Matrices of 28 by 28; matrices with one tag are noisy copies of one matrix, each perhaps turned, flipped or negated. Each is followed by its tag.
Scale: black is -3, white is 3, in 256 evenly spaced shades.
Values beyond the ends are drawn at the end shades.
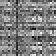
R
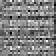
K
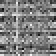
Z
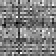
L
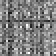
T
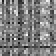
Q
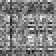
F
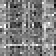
F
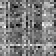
F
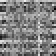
Z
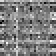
Z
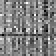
T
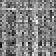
Q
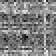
F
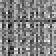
T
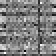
Z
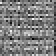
K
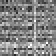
T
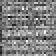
K
